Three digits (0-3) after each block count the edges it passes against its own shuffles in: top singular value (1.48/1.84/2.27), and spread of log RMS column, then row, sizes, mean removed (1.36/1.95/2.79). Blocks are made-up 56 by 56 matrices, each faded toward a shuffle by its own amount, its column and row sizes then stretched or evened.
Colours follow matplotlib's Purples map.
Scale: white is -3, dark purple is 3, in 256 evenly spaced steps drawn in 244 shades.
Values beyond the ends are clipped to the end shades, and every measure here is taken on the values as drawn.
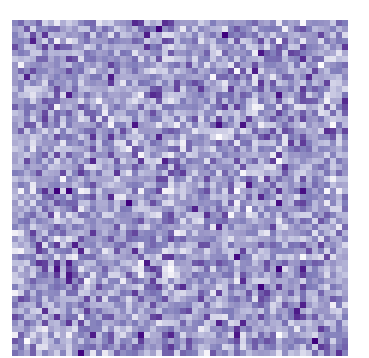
2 1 0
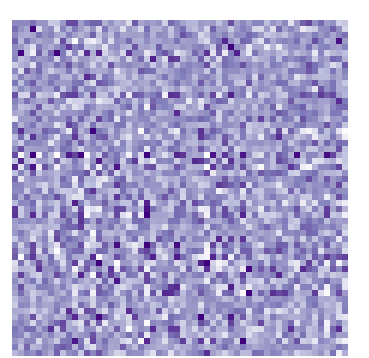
2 2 2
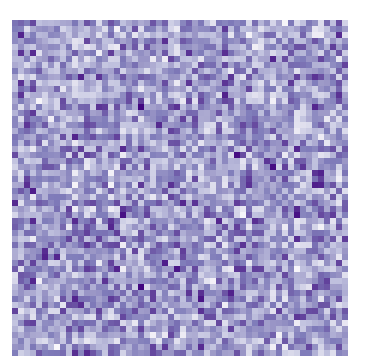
2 1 0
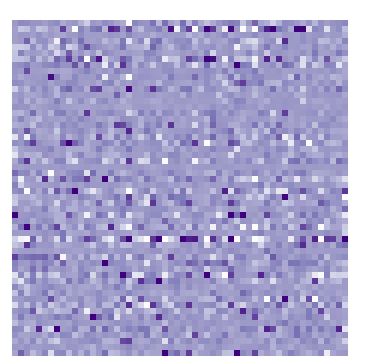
1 1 3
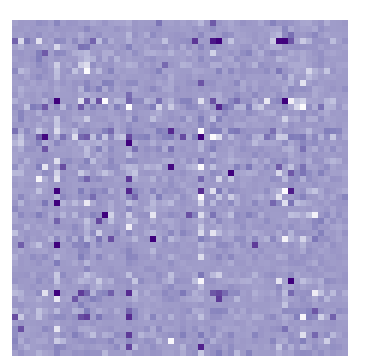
0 2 2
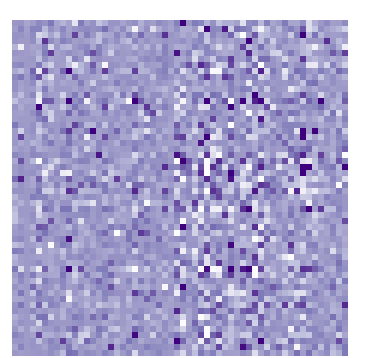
1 3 1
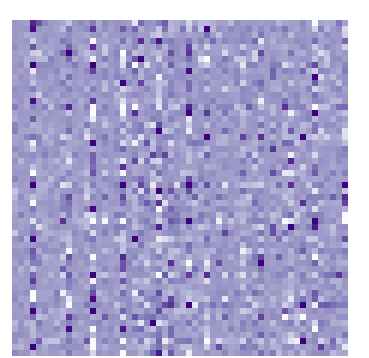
0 3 1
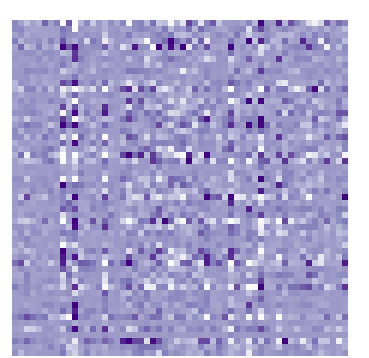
1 3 3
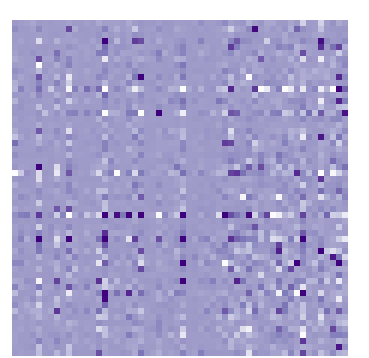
1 3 2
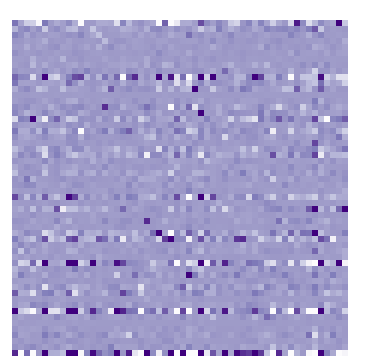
3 1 3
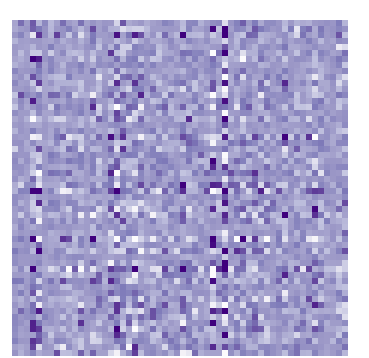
1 3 2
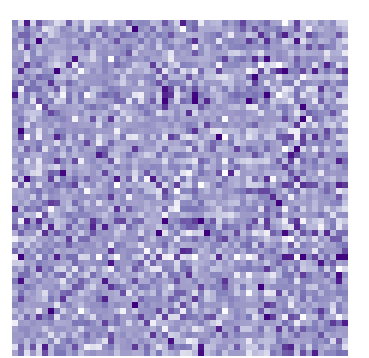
2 1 1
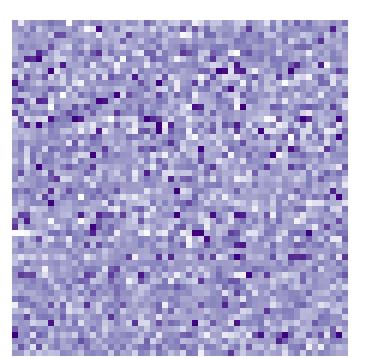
0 0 2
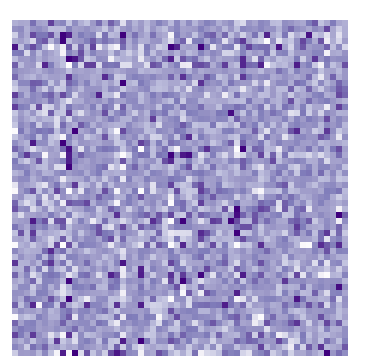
0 2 2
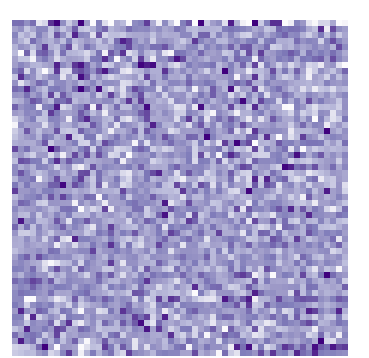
2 0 1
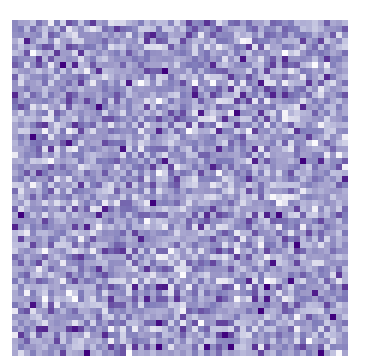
2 0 0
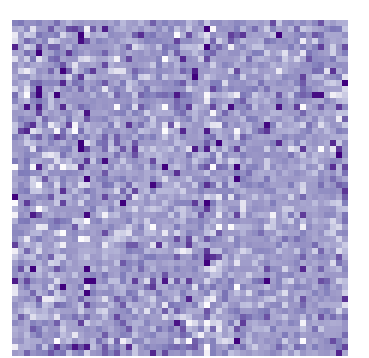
0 2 1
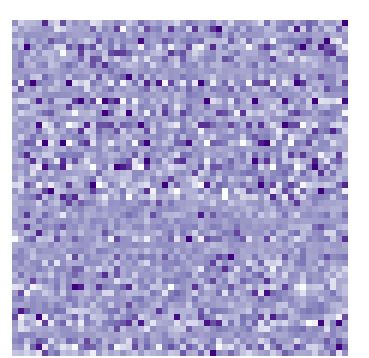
0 0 3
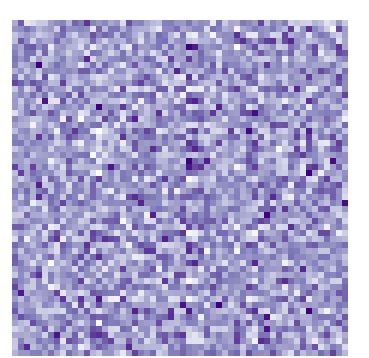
2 1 0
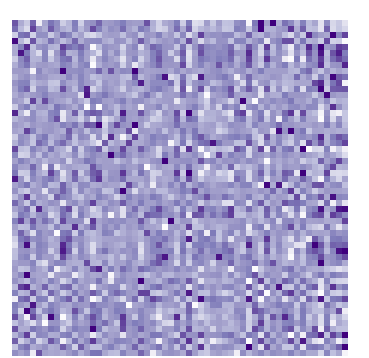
3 2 0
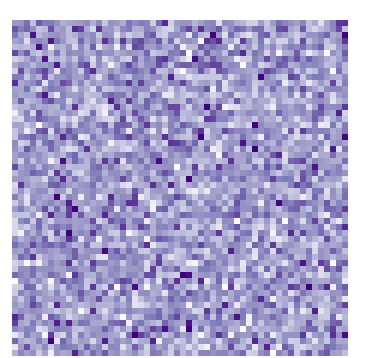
0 0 0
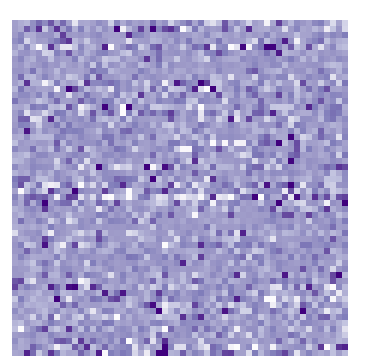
0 0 2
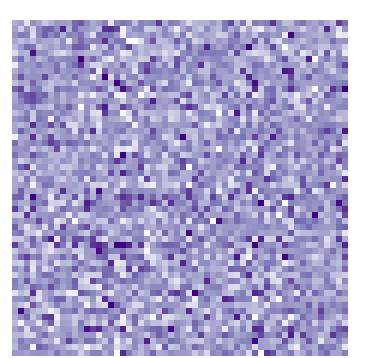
1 1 0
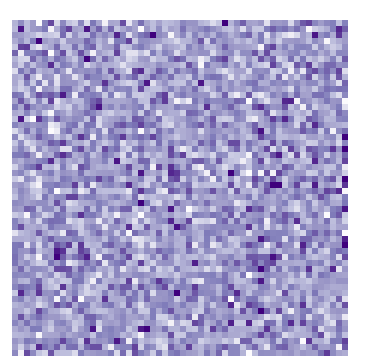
0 1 0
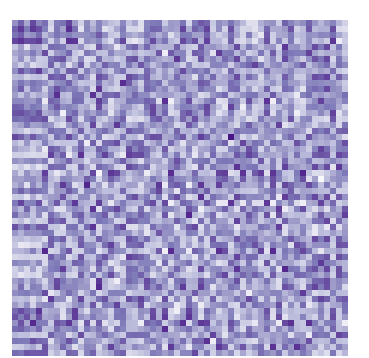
3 0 1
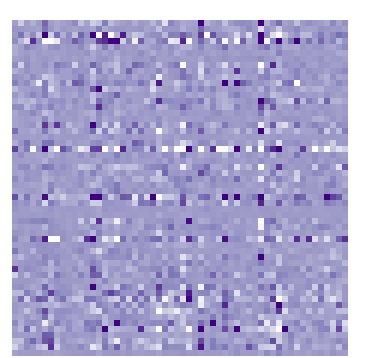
1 2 3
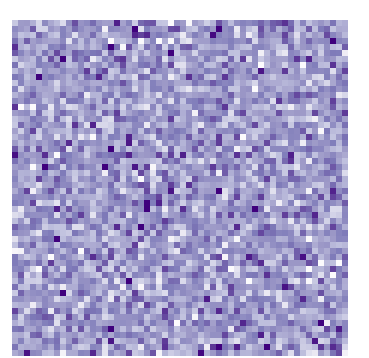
0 0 0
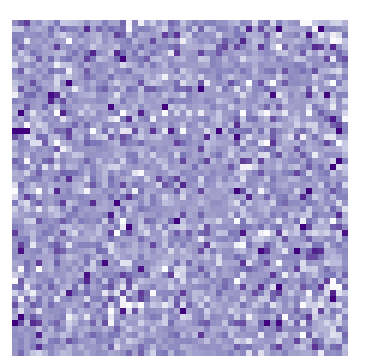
0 2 1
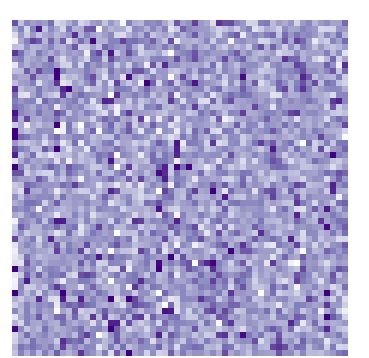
0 2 0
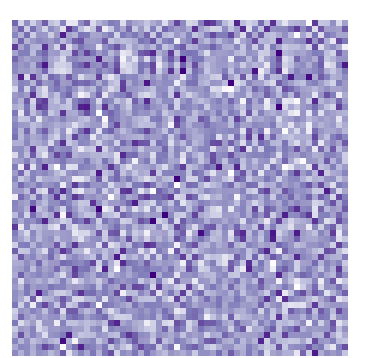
2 1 0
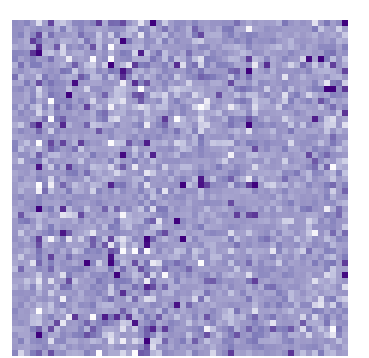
0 2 1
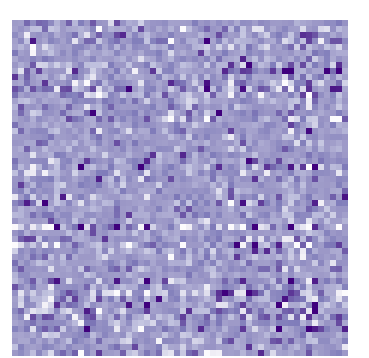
1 1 2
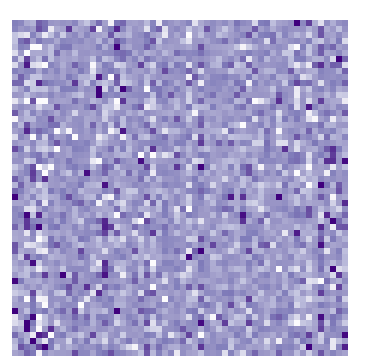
1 2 0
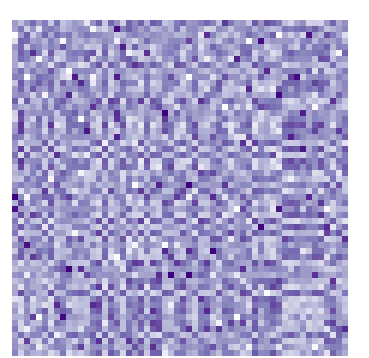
3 0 0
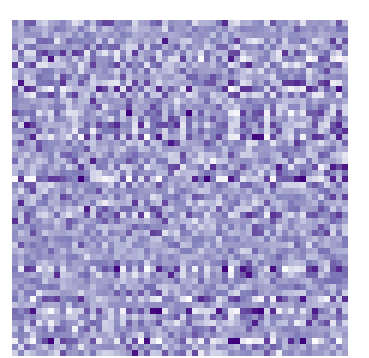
3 0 3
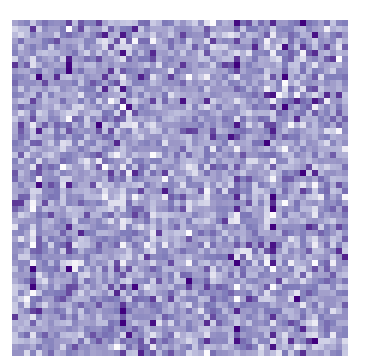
1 2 0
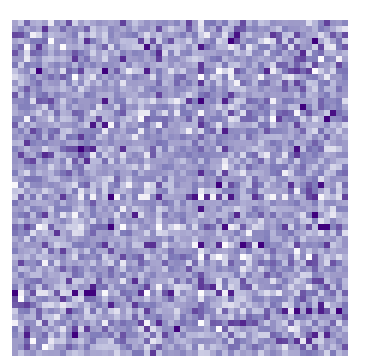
1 1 2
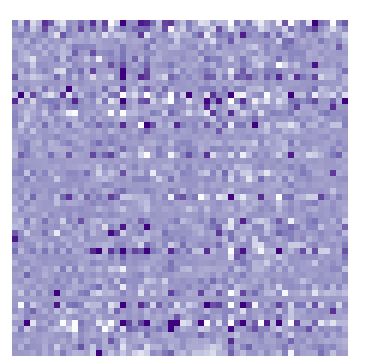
2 2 3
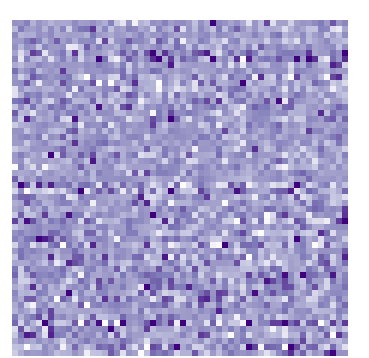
1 0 2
